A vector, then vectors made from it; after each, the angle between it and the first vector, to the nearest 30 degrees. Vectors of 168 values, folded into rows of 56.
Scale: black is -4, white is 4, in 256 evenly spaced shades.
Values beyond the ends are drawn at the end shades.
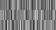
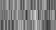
60 degrees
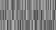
150 degrees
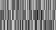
150 degrees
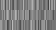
120 degrees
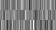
120 degrees
